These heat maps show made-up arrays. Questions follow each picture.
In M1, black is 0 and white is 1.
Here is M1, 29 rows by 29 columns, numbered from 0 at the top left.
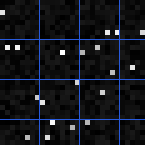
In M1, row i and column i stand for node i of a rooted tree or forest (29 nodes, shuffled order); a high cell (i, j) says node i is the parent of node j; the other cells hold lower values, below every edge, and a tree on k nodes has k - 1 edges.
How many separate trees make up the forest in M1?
9
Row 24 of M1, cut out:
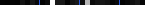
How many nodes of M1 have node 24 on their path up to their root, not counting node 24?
5
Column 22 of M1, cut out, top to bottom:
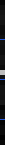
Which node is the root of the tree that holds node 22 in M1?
25
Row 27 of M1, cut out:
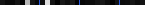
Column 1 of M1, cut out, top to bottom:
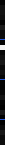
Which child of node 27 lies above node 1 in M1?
9
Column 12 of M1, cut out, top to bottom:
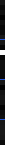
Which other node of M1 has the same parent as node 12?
16
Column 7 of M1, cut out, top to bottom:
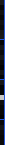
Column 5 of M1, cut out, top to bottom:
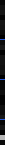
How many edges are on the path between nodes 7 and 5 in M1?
4
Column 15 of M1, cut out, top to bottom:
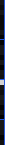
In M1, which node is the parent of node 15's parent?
10
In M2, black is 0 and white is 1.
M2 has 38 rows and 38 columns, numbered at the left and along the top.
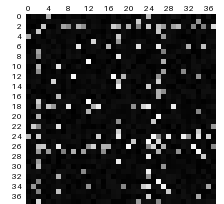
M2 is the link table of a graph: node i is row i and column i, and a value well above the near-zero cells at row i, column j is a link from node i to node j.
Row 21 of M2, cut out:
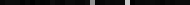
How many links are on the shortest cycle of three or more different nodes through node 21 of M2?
4
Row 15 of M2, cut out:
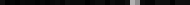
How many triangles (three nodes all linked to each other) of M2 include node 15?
1
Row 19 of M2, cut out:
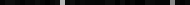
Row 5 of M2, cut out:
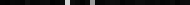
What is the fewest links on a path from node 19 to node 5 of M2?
4
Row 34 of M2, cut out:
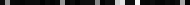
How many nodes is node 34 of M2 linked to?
7
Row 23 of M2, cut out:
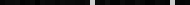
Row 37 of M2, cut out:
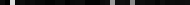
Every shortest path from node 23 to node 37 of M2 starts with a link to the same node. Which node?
node 18
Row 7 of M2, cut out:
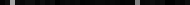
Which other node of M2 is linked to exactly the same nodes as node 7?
node 30
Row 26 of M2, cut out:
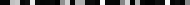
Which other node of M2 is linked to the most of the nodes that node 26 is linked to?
node 2
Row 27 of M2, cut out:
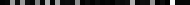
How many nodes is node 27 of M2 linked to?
9
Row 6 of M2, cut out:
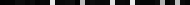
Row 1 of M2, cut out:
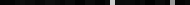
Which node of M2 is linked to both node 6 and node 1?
node 22
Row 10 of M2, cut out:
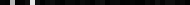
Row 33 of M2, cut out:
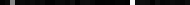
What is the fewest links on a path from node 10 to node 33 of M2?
2
